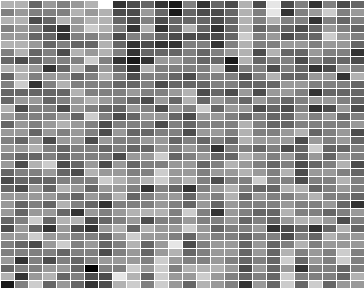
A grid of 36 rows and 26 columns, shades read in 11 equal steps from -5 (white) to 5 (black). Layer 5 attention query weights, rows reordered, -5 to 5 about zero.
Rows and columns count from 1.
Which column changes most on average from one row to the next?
23
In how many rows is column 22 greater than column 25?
17
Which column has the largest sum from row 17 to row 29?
26
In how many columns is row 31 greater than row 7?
8
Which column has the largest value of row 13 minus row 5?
18
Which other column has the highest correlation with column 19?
12
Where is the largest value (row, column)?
34, 7
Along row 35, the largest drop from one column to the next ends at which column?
9
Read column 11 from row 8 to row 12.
3 -2 0 0 0
